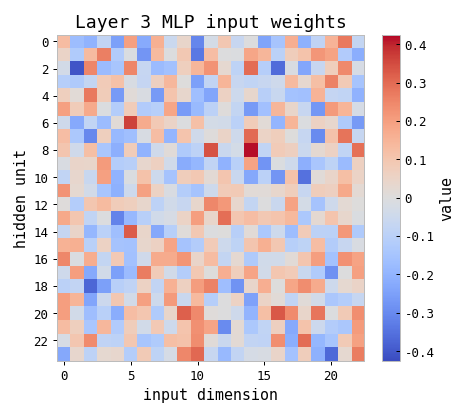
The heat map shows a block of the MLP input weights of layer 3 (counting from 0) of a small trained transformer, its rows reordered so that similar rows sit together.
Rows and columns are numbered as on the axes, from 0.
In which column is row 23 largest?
10
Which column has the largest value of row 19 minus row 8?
6
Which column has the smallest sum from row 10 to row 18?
4
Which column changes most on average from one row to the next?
19
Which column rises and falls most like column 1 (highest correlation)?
16
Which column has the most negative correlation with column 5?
1
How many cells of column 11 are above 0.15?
5
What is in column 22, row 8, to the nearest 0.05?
0.3
